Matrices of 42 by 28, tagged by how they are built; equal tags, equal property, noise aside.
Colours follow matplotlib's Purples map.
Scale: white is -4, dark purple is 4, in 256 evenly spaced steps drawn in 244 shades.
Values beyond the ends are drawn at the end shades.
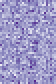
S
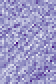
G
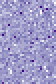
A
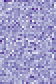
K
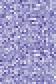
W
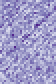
G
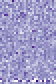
K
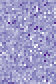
A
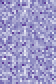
W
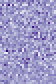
K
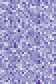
W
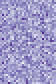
W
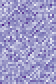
G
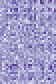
S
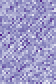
G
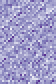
G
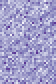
G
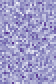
W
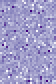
A
